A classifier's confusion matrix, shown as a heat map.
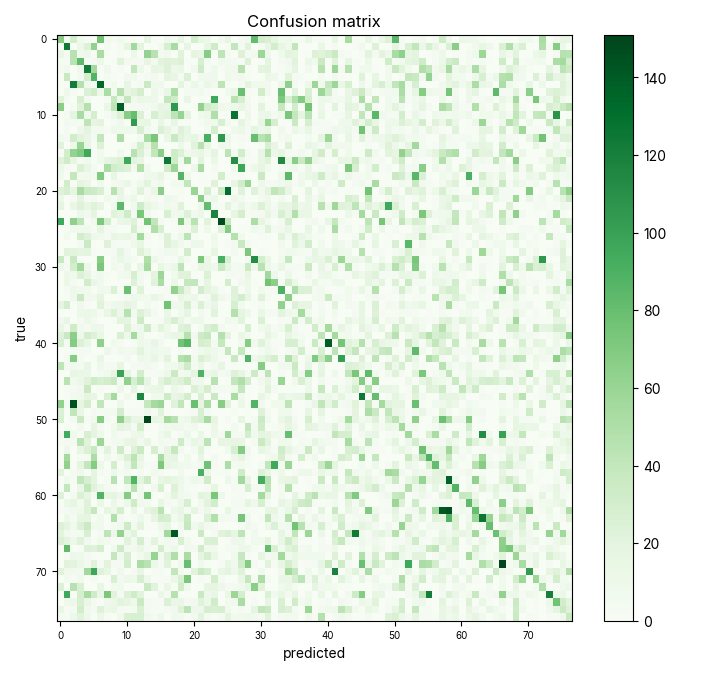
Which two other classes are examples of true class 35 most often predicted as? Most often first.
16, 33
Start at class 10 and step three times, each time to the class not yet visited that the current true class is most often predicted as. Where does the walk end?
45
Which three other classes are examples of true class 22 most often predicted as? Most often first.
49, 9, 41
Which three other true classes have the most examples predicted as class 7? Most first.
73, 17, 65
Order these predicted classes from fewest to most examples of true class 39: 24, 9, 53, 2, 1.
53, 9, 1, 24, 2
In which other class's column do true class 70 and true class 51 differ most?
41
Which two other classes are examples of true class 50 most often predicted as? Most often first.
13, 57
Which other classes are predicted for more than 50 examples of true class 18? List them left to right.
6, 34, 53, 61
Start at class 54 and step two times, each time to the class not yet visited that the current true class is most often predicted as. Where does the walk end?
52
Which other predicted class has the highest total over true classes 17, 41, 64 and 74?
27
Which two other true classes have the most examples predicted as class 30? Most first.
58, 43
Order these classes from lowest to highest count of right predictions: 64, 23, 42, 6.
64, 42, 23, 6
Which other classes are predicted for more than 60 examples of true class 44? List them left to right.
9, 21, 37, 46, 54
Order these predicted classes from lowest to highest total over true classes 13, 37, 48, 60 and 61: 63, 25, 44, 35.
63, 25, 35, 44
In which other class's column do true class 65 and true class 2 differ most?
17
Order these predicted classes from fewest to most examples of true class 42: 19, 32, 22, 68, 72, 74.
72, 22, 32, 68, 19, 74
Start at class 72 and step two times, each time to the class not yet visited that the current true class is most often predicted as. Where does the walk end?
24
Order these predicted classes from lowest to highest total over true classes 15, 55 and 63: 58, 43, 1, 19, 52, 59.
43, 19, 59, 1, 52, 58
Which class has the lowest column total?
60
